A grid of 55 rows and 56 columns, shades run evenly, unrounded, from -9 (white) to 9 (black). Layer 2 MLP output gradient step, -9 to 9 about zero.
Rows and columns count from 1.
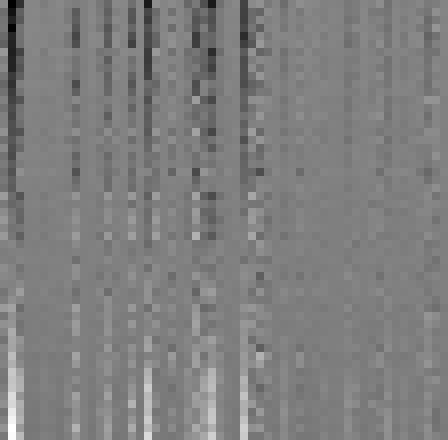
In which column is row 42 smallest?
2
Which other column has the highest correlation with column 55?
34
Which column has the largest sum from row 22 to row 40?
27
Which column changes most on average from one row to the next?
33
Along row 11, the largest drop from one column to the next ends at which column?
3
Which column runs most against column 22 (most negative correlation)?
51
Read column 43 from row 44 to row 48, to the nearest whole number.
0 0 0 0 0
